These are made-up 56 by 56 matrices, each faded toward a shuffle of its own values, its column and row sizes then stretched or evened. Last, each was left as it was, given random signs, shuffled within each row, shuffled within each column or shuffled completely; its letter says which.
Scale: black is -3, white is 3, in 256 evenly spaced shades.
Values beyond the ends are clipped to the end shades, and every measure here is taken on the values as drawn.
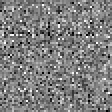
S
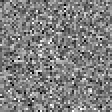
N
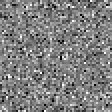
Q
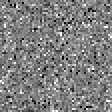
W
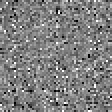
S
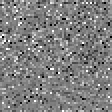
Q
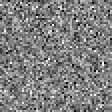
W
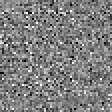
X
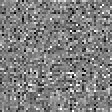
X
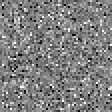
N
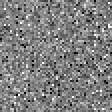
W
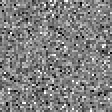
W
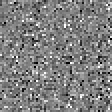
S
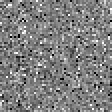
N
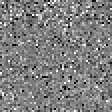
Q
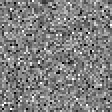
W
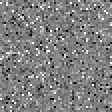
W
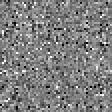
S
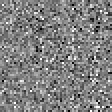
S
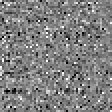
X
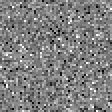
W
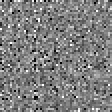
S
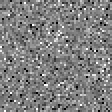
W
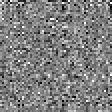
X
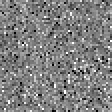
W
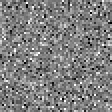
W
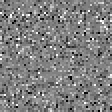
Q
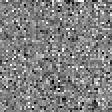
S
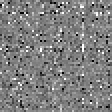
S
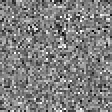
S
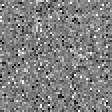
N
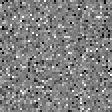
W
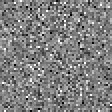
N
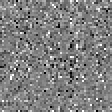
X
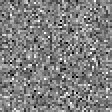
N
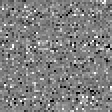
Q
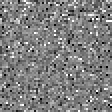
Q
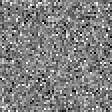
W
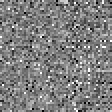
S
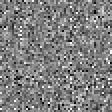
S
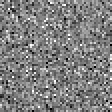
N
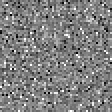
W
